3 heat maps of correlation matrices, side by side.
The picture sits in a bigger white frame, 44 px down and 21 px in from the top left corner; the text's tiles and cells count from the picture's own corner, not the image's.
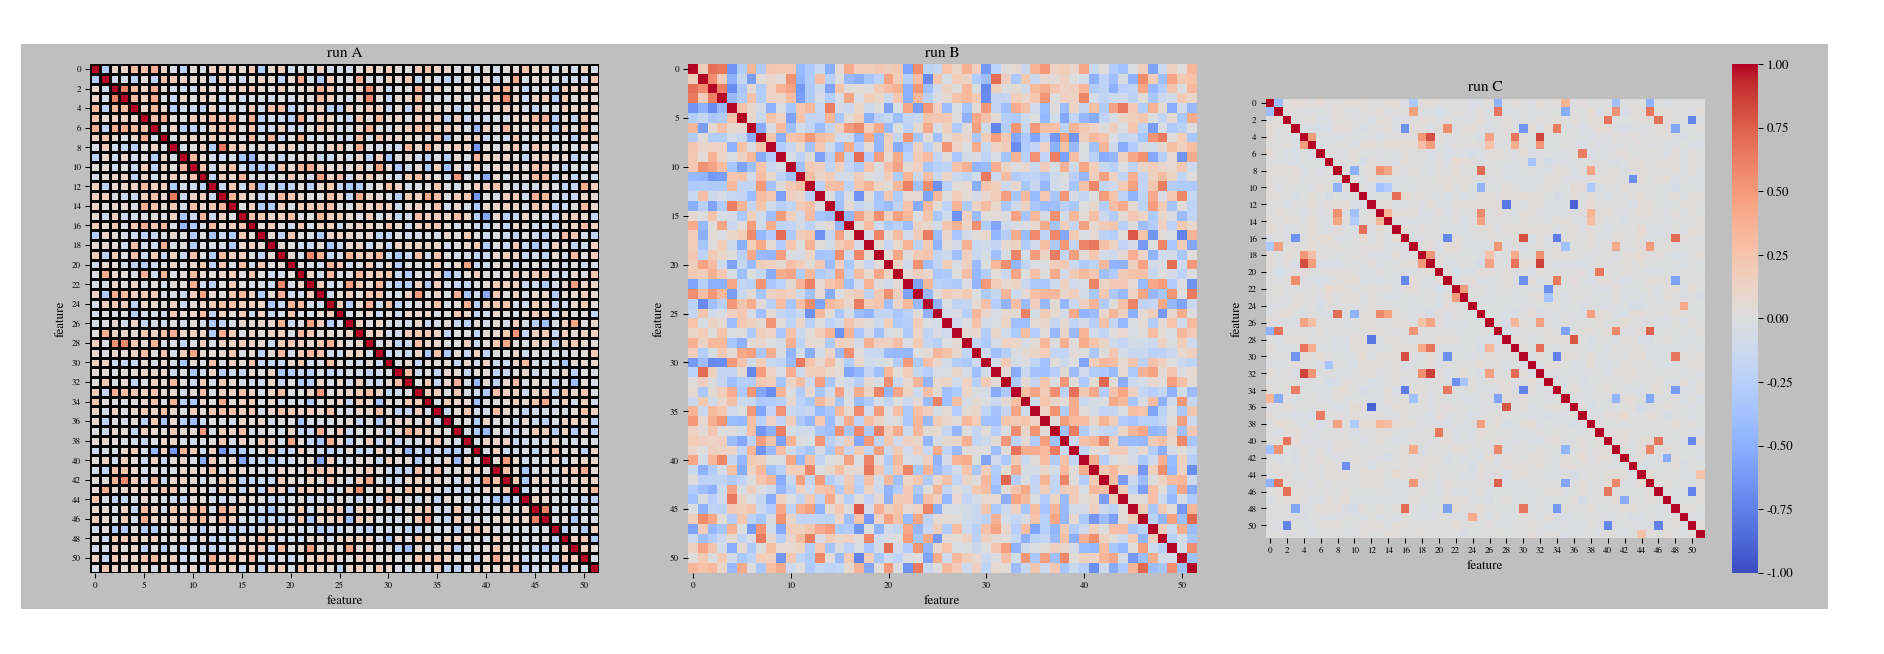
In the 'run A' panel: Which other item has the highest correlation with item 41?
50
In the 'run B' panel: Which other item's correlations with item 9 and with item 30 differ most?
2
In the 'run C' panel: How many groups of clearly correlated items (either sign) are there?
15
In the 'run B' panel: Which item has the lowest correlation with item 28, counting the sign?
5
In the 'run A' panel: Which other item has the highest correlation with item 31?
32
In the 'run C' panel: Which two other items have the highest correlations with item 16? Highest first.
30, 48
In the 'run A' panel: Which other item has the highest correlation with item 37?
11
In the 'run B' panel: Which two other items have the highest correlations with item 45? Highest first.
17, 24
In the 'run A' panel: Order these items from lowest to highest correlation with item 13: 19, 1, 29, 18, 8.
18, 29, 1, 19, 8
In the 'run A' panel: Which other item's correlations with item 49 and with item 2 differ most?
3
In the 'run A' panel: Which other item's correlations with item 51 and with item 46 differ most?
45
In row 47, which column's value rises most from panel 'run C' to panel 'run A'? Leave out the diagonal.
42
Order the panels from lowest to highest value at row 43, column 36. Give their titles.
run A, run C, run B
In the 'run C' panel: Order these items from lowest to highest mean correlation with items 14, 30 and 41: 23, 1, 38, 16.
23, 38, 1, 16
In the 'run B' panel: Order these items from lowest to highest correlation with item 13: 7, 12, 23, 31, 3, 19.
19, 12, 3, 23, 31, 7
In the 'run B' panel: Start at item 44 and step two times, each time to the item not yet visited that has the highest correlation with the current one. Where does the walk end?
14
